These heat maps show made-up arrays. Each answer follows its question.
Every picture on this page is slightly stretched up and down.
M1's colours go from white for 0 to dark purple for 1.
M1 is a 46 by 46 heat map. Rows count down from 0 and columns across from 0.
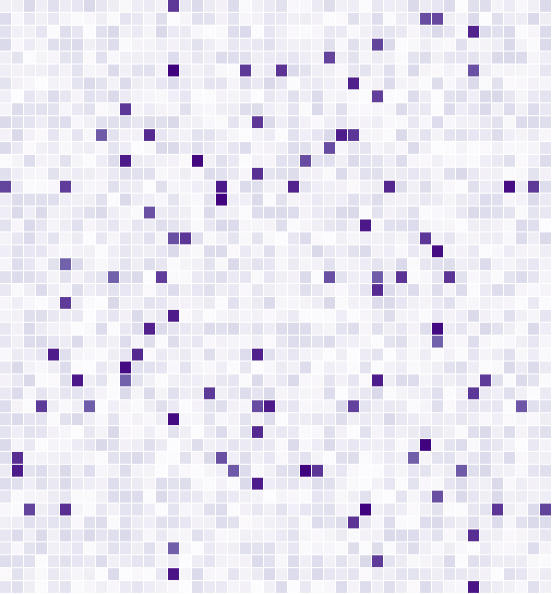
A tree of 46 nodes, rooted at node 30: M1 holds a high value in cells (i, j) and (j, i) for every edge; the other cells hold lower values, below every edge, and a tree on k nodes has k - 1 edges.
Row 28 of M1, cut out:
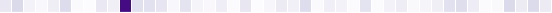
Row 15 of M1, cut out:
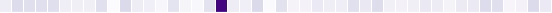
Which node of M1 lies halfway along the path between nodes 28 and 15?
36
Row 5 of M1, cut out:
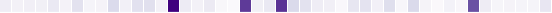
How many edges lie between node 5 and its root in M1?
2
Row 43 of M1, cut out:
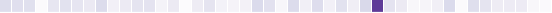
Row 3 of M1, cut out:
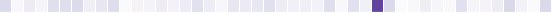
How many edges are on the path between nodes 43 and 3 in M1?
2
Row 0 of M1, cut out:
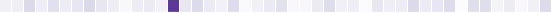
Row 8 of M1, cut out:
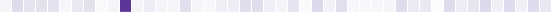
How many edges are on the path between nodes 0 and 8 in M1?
9
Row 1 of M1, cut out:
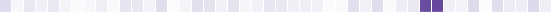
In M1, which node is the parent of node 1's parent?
18
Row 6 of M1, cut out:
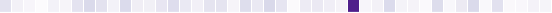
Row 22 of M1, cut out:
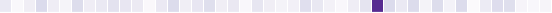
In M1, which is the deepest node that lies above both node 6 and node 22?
29
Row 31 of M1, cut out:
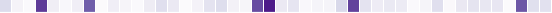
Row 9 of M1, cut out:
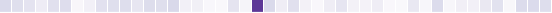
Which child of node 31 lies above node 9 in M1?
21
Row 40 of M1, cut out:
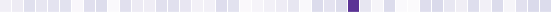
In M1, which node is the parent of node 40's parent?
10
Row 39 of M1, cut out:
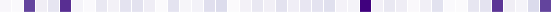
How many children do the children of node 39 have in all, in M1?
3
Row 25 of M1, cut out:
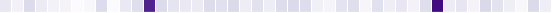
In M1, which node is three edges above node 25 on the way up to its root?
35
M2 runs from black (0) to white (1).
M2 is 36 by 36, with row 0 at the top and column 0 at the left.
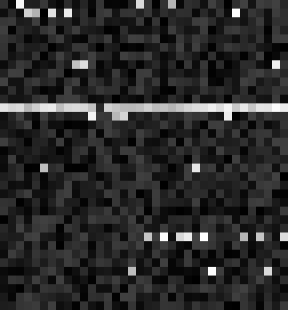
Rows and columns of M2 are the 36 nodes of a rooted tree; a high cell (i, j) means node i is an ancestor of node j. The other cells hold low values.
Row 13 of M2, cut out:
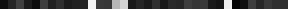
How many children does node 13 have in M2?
4
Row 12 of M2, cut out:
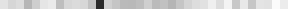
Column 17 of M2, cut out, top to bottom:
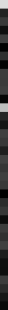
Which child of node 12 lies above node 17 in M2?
0
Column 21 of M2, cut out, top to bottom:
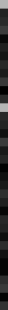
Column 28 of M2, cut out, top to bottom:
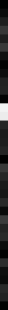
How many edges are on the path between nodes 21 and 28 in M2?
4
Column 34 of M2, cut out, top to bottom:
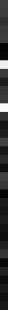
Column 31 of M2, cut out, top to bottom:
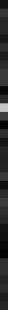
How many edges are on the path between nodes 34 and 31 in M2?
3
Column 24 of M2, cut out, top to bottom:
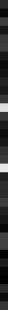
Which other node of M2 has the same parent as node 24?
5
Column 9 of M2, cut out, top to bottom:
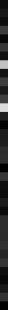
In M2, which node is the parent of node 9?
7
